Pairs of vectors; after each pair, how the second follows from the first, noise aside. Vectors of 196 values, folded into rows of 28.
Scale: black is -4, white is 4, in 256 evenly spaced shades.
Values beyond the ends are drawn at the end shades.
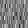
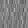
reversed, negated, shrunk.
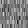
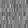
reversed, negated, shrunk.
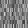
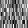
scaled up.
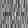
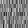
reversed.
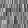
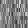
shuffled.
